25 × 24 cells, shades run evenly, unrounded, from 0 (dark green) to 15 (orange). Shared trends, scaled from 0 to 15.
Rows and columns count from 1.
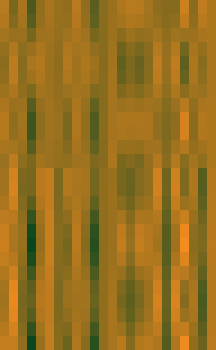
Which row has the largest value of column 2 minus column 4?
25
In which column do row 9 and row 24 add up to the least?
4
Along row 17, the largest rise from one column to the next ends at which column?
5
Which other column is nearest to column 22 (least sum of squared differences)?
10
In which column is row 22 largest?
2
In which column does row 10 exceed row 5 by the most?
21
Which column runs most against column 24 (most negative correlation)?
19
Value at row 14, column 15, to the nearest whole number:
6
